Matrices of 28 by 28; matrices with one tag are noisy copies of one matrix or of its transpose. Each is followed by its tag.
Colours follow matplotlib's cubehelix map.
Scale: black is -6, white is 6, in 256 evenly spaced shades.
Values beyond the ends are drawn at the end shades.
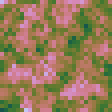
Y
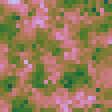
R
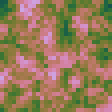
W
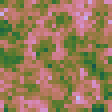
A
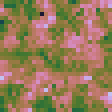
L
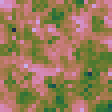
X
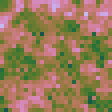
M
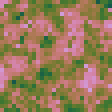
Y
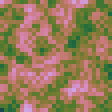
Y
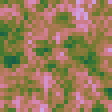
A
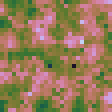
L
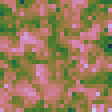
L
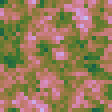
A
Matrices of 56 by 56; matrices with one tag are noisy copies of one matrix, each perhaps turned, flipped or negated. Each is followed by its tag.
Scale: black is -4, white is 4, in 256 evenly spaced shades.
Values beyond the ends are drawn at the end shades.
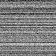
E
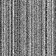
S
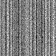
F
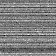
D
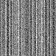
F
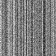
E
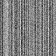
D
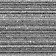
S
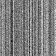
E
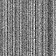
D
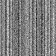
F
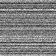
S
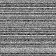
D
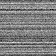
S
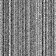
S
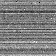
E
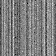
S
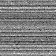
F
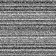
F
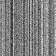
E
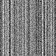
S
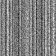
F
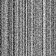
E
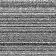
E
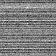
D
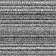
F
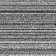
E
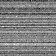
E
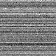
E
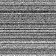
E
